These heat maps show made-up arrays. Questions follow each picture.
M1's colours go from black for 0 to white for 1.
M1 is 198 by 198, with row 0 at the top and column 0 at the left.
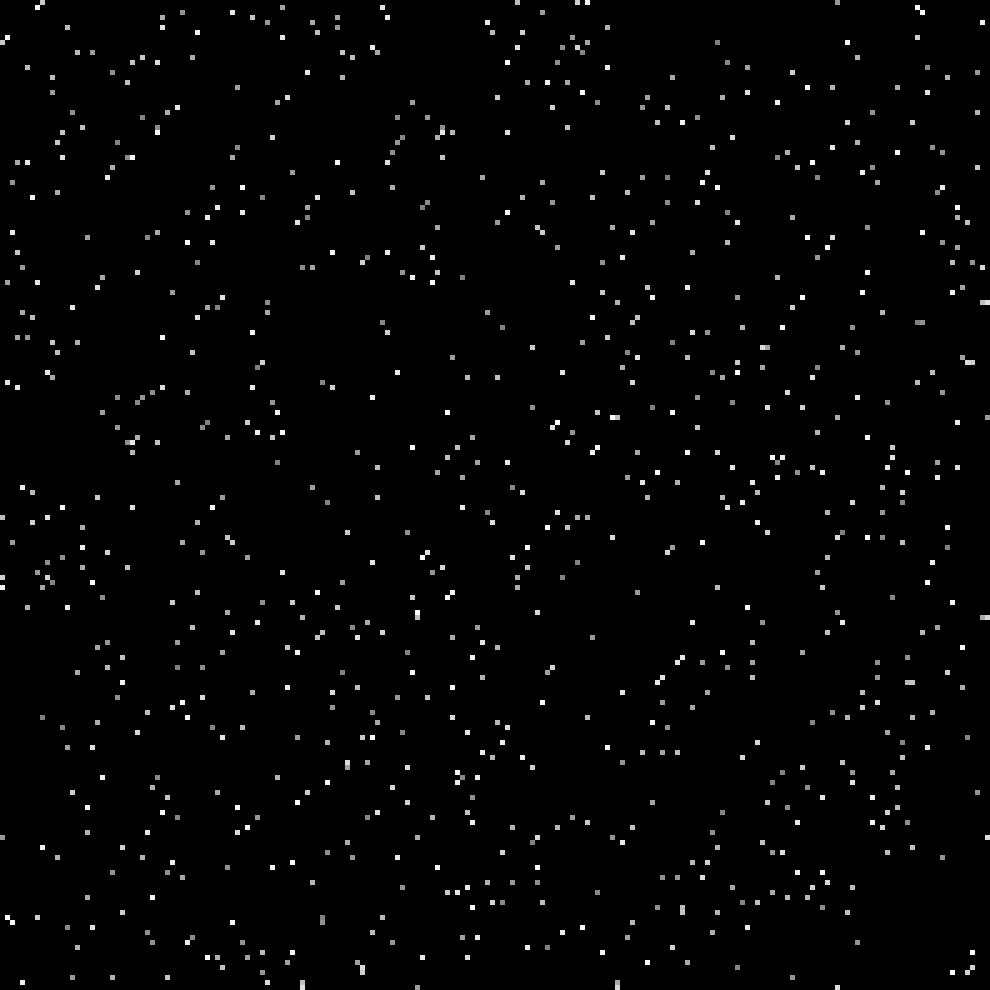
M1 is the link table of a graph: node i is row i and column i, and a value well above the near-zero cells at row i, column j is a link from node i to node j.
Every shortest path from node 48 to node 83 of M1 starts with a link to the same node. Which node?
node 37
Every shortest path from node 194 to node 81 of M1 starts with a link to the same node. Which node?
node 193
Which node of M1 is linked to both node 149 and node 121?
node 13
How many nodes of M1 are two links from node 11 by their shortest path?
5
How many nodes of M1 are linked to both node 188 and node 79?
1
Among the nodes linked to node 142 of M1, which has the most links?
node 74
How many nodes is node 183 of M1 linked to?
4
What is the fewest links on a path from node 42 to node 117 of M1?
3
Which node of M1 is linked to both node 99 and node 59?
node 44
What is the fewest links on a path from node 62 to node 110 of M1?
7
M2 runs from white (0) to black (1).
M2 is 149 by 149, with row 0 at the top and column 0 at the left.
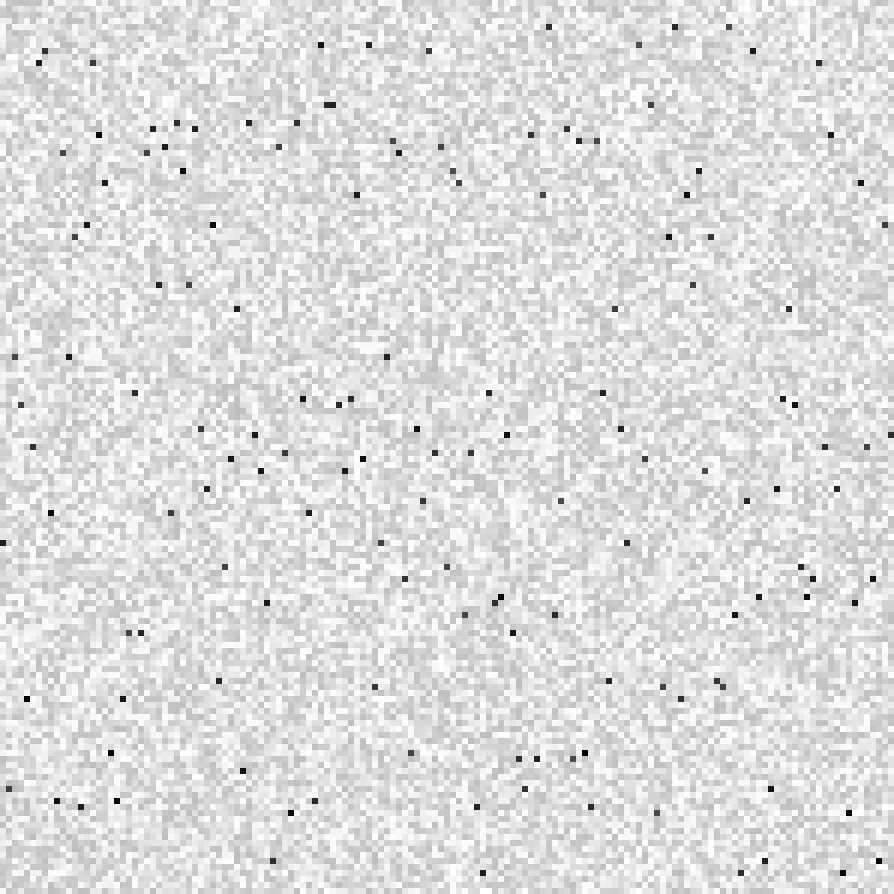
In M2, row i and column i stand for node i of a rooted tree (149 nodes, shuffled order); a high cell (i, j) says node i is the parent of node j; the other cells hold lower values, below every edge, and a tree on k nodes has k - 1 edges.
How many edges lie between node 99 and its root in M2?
2
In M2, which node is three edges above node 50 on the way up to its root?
21
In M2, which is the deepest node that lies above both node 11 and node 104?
32
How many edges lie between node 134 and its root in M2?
3
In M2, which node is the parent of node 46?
24
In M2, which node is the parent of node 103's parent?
8
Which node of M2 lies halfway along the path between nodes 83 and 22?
23
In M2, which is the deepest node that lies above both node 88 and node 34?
65
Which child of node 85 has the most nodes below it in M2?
28
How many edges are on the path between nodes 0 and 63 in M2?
2
